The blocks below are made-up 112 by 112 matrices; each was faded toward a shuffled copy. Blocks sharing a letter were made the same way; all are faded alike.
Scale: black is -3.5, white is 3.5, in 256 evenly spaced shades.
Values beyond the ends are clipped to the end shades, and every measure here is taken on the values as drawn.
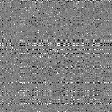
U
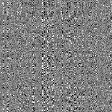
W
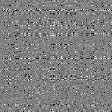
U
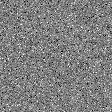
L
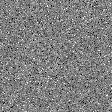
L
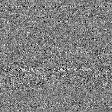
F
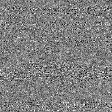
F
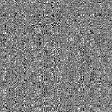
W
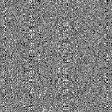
W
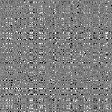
U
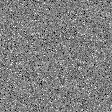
L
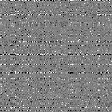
U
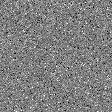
L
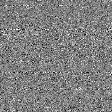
F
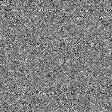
F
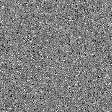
L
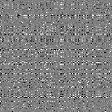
U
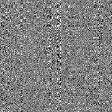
W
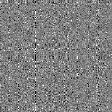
W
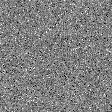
L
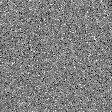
L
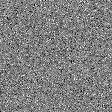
L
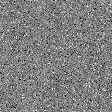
L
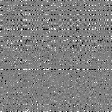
U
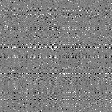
U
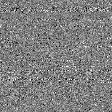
F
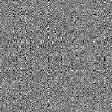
W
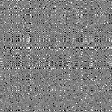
U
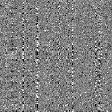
W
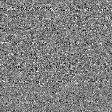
F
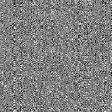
W
